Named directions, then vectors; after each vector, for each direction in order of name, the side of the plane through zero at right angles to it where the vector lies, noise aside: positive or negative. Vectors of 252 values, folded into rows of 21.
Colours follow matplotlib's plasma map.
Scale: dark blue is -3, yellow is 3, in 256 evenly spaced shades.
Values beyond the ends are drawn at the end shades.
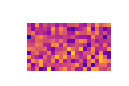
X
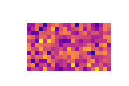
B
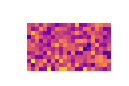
negative, positive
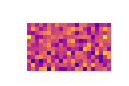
positive, negative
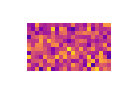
positive, positive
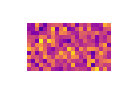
positive, positive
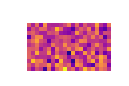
negative, positive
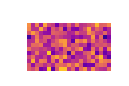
negative, positive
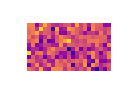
negative, negative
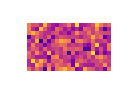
negative, positive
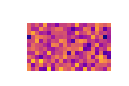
negative, positive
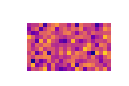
positive, negative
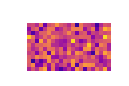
positive, negative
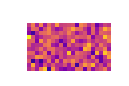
positive, negative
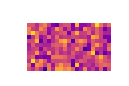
negative, positive
